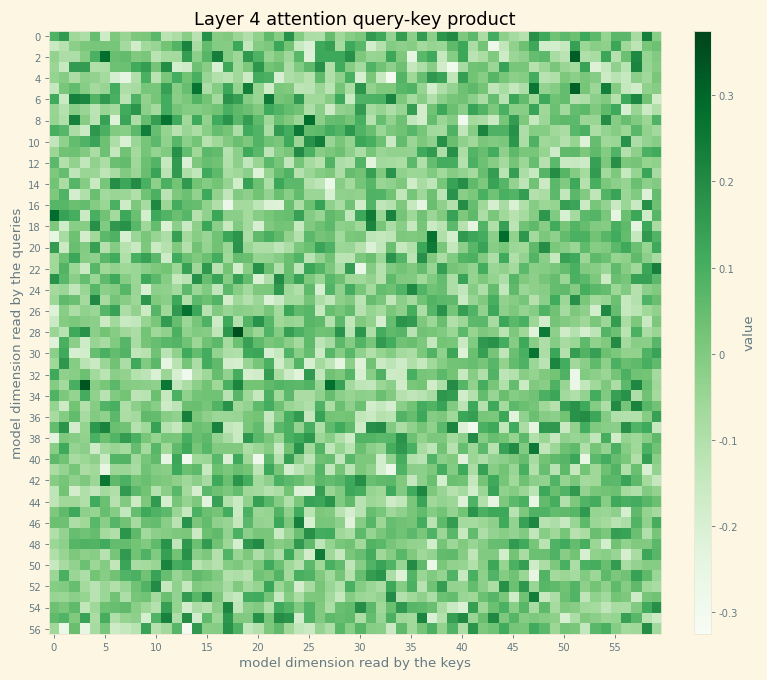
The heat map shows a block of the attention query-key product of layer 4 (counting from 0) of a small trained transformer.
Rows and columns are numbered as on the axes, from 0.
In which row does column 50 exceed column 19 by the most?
32
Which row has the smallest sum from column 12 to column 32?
31
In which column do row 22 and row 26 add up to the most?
13
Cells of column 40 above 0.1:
11
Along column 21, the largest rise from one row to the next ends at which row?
6
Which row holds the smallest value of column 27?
14
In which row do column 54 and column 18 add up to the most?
28
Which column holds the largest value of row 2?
51
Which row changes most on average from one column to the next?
37
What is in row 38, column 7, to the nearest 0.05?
0.15
